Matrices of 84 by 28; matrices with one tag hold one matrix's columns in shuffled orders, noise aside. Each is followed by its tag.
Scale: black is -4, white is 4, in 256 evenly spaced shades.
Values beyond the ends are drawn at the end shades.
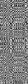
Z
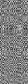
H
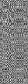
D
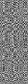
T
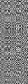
H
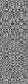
D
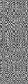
T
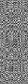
T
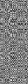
D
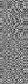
D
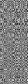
D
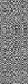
H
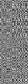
D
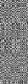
Z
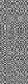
H
